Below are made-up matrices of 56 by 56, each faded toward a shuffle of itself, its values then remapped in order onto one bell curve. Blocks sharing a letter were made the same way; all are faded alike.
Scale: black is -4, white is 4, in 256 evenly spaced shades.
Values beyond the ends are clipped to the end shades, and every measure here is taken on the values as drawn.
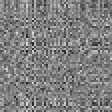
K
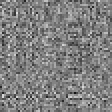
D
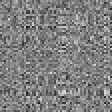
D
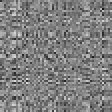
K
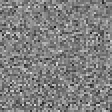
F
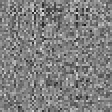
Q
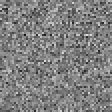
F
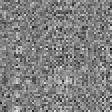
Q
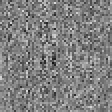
Q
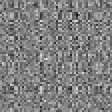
K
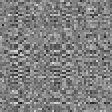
K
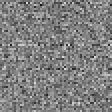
F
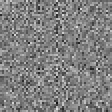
Q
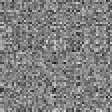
D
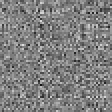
D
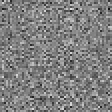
Q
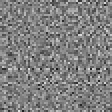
D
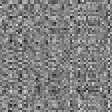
K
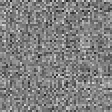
D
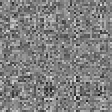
Q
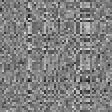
K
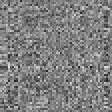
D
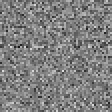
F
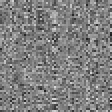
Q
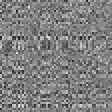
K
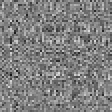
D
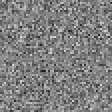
F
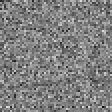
F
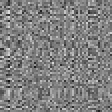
K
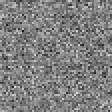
F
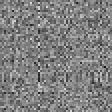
Q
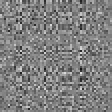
K
